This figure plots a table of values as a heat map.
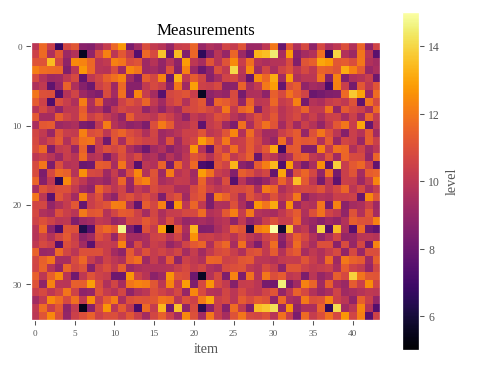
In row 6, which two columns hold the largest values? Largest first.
40, 41
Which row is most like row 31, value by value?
24
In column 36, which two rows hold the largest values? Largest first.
23, 2
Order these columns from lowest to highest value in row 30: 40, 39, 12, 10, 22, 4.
39, 4, 10, 40, 12, 22
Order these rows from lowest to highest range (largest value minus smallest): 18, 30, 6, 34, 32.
18, 32, 34, 30, 6
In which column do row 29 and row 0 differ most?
3
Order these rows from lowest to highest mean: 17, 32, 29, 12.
17, 29, 12, 32
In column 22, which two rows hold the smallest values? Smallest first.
15, 13
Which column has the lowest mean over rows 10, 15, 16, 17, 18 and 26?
7
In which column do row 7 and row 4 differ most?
6
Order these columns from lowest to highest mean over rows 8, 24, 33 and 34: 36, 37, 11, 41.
37, 36, 11, 41
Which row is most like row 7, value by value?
19
